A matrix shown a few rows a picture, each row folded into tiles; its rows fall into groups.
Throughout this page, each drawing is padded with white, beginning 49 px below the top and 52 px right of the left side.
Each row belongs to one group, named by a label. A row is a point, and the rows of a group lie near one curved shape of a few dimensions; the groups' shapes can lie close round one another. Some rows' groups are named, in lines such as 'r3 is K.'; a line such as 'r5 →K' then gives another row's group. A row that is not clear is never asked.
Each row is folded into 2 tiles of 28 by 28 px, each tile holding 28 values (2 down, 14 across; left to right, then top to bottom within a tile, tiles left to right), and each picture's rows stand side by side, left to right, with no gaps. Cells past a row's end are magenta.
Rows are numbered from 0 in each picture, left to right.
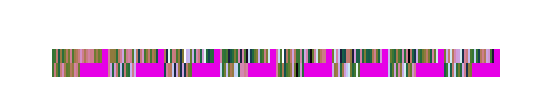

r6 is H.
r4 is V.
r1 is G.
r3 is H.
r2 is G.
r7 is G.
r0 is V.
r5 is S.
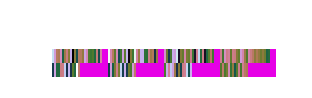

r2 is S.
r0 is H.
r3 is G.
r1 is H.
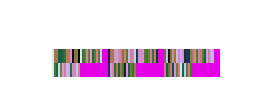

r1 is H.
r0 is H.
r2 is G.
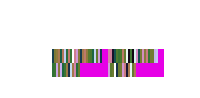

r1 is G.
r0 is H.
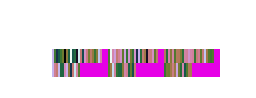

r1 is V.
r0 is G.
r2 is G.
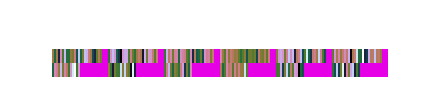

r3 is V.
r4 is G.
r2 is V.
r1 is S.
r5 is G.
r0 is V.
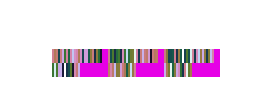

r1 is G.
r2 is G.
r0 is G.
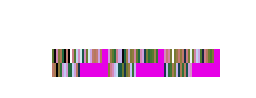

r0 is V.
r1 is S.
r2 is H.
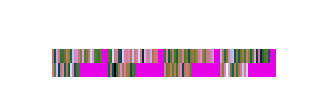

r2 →G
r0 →G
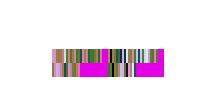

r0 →V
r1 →V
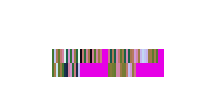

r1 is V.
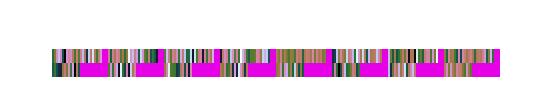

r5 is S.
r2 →V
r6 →H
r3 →H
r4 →G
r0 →S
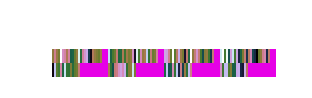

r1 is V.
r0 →H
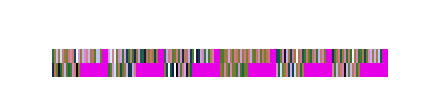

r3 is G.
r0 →S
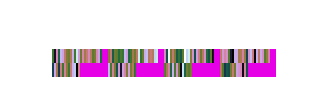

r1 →G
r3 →S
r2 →G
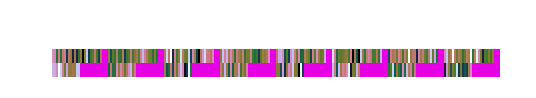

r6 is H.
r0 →S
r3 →V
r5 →H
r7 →H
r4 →S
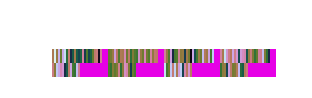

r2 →H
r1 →G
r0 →V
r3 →G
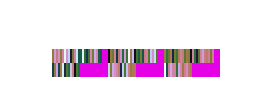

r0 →G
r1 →H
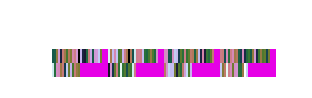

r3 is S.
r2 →S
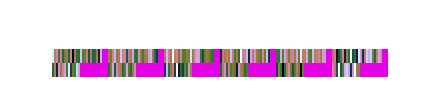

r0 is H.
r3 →H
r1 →G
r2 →H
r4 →S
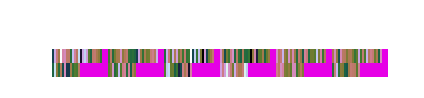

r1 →G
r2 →V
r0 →H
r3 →S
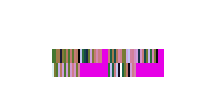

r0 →H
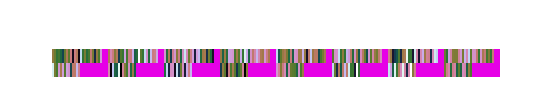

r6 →G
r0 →H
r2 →G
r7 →G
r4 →G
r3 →S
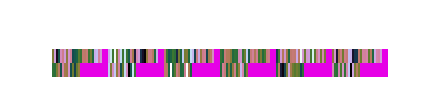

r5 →G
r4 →S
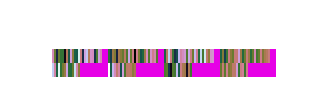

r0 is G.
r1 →H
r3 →G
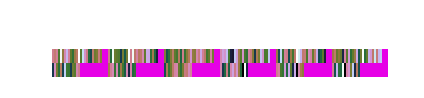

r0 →H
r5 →G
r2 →V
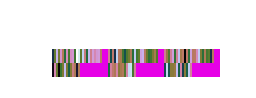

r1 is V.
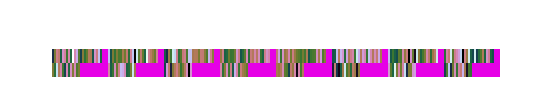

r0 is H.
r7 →G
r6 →H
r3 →G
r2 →S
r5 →S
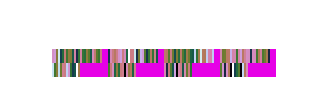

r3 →G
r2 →G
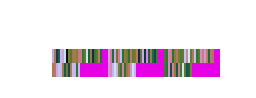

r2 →G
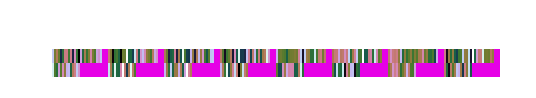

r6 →V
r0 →H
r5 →G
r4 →V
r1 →G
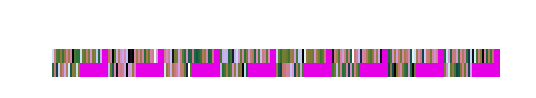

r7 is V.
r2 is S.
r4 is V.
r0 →H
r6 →S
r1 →G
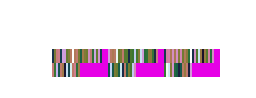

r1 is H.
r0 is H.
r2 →V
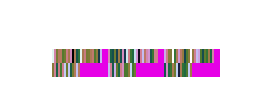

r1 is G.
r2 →H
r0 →H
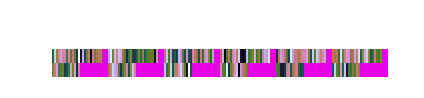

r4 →S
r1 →V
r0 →V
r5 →H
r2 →S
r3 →G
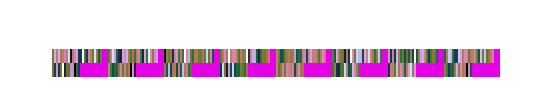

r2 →H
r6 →V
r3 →H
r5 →V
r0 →G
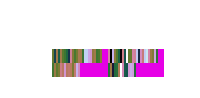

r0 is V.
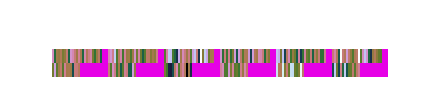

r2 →S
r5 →H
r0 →G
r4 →S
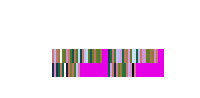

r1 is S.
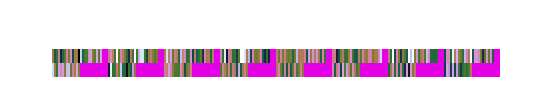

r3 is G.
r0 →H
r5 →G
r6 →G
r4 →G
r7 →H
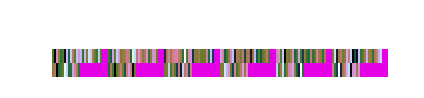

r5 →G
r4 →S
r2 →H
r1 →S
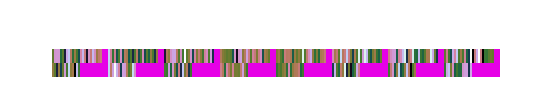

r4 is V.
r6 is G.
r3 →G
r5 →H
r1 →S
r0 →S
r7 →V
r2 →H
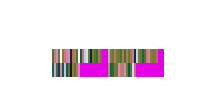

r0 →H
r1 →V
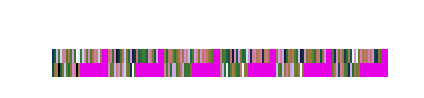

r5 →G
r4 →S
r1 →S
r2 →G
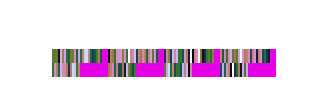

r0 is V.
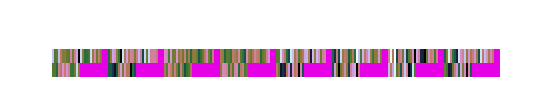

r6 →V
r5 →S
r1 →S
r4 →S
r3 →G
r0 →V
